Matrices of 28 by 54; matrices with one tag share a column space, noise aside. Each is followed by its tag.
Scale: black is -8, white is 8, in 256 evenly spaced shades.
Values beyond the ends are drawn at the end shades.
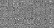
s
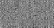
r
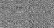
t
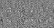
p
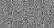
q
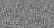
p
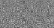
p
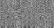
r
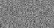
q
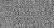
q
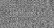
q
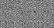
t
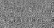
p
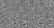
s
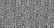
r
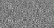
p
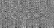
r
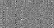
s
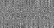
r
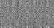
r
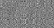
s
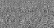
p
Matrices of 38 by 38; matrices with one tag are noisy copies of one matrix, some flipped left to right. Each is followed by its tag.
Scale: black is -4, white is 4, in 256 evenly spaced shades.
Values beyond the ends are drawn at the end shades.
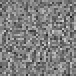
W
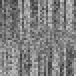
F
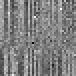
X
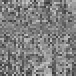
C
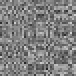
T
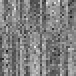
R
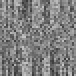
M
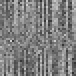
X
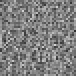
W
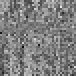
C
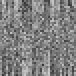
M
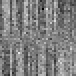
F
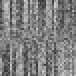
F
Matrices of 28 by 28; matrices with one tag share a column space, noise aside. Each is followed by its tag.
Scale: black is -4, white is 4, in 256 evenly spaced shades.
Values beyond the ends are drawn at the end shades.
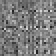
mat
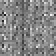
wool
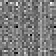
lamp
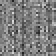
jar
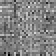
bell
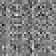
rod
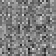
wool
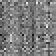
lamp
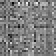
lamp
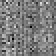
lamp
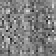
mat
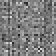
lamp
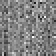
bell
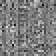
jar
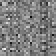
lamp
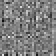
bell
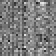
lamp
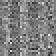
lamp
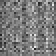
lamp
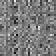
wool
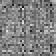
jar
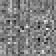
mat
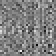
jar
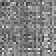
lamp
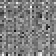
bell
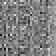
wool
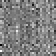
jar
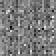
mat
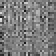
bell
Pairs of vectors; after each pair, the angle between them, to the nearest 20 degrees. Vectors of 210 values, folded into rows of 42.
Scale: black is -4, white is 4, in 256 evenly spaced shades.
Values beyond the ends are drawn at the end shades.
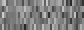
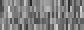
80 degrees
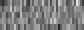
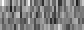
160 degrees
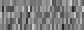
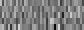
80 degrees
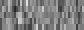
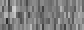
140 degrees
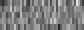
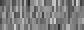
40 degrees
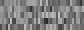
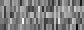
60 degrees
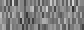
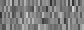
160 degrees
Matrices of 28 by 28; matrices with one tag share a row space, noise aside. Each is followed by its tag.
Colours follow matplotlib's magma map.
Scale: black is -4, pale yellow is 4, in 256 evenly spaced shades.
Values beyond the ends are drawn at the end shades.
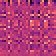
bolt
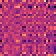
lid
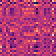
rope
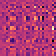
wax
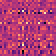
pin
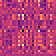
pin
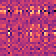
bolt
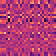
bolt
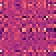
lid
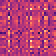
bolt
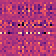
pin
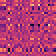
bolt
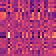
bolt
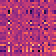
bolt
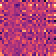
lid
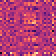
rope
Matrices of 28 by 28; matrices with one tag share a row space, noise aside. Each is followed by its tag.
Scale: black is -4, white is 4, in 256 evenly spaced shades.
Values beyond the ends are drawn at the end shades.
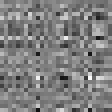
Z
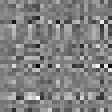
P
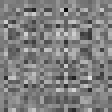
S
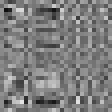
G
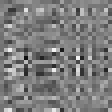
G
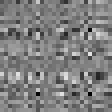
Z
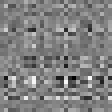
S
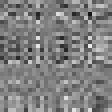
Z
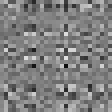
S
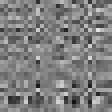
Z
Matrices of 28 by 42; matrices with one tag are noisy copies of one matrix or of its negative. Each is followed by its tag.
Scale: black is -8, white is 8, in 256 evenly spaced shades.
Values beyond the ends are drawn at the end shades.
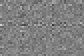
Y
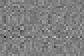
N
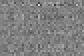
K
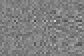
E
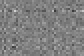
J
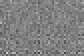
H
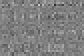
K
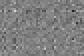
J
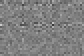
Y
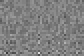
H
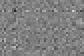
J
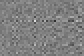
E
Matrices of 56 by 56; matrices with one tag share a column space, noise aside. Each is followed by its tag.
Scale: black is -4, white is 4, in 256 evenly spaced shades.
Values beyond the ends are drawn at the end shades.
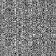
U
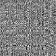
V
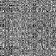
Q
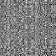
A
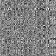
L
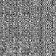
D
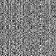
A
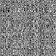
Q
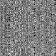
D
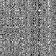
U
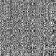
V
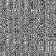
U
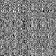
Q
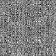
D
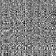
V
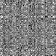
A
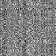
L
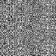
A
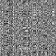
V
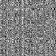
L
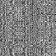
D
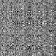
V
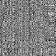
D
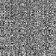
V
